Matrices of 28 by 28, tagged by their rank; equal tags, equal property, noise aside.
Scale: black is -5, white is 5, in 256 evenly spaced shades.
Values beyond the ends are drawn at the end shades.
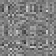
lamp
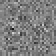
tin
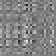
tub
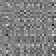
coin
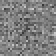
tin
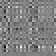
tub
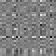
tub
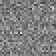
tin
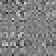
coin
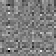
lamp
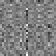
coin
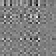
tub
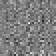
lamp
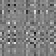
tub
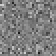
tin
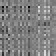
tub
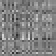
tub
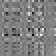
tub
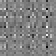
tub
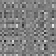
coin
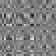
tub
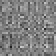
lamp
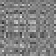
coin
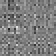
lamp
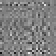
coin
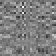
coin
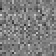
tin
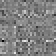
lamp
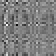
tub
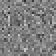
tin
